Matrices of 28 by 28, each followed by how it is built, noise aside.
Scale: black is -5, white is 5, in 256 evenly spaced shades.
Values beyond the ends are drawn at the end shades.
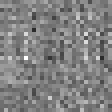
low rank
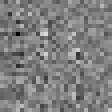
low rank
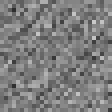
Hankel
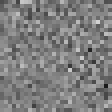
upper triangular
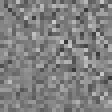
upper triangular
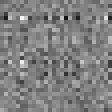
low rank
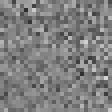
upper triangular
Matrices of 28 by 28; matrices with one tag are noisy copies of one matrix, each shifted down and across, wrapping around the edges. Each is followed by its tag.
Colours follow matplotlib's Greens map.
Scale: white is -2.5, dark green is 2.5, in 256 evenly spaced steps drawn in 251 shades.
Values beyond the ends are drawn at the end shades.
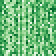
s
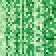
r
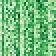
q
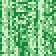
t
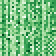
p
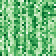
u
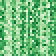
r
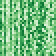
s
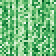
p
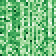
q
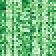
t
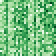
t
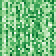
s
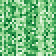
r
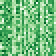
q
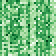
t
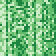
t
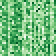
q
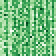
p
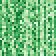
s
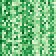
r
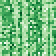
t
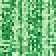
t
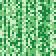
q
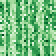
u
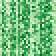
r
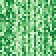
s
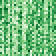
p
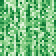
u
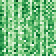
p
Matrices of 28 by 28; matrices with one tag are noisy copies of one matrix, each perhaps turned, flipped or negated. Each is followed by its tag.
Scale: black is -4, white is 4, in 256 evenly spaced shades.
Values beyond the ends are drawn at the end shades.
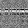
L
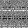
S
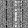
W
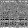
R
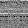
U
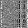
R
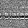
L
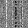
W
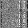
R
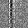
L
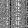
S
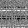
S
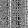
S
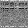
R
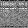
R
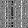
W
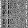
R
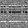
W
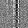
L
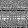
S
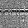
L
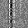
L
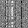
W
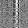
L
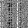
S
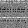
S
